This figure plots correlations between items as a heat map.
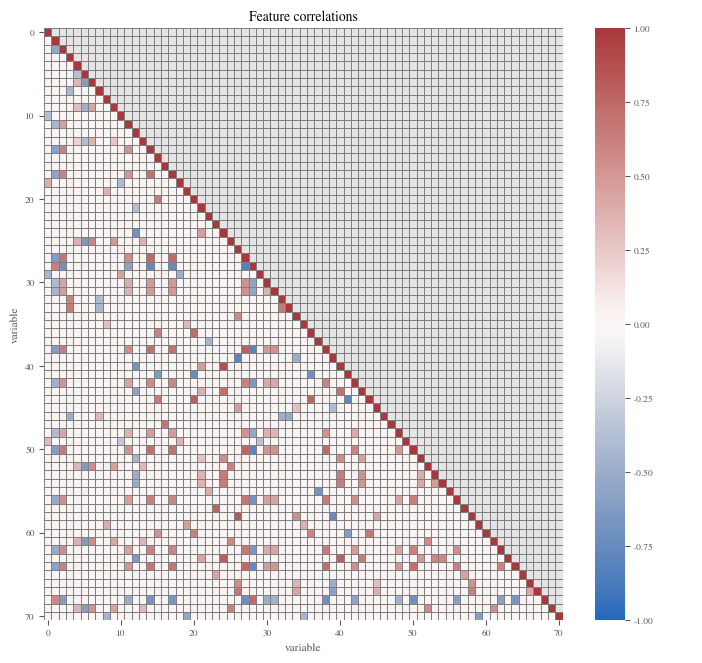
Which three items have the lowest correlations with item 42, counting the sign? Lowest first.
28, 68, 1
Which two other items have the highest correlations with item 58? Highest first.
26, 67
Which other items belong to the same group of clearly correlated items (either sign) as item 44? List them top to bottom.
15, 20, 36, 41, 60
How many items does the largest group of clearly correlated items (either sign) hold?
17
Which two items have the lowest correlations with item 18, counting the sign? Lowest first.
29, 10
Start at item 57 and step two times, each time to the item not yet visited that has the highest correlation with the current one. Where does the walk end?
65
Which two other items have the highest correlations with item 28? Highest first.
68, 1
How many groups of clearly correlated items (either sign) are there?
11
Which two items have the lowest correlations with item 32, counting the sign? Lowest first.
46, 7
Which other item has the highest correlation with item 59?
19
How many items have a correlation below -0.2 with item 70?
4
